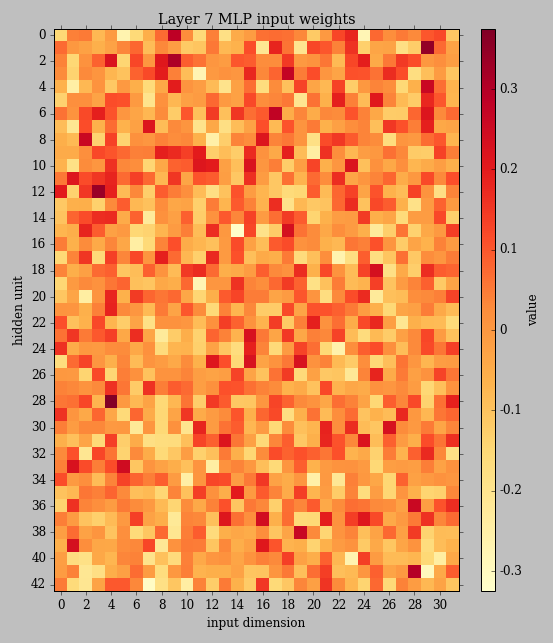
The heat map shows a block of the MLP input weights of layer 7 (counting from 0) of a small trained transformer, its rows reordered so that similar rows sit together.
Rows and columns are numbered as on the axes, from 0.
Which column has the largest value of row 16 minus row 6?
9
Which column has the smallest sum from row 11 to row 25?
11
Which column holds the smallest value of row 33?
12
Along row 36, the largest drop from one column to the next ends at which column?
29
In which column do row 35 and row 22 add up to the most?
14
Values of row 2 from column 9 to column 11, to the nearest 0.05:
0.3 0.1 0.05
